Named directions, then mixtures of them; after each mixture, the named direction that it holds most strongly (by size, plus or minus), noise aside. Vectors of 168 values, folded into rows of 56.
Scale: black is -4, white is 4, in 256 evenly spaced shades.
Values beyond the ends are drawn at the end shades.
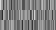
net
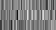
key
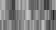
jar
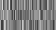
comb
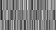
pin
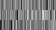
key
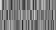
net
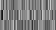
net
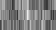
jar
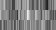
jar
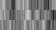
jar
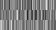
key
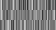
pin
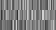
key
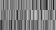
key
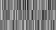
pin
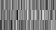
key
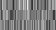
pin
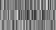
key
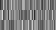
net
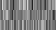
pin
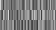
net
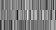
key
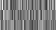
comb
